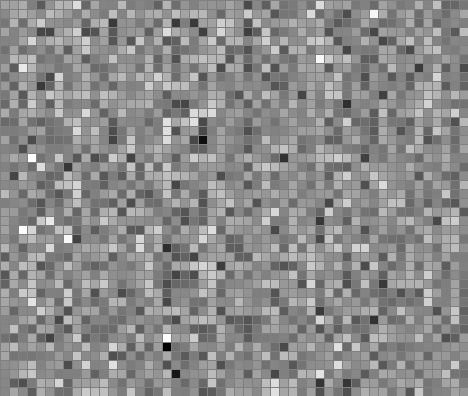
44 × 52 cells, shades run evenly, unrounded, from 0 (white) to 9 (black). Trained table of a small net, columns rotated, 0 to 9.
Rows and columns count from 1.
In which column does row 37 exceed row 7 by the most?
36
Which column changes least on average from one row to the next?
27
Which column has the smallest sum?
24
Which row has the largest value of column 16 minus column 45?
35
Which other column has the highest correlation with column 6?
51
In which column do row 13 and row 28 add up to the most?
19
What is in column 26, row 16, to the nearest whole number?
4
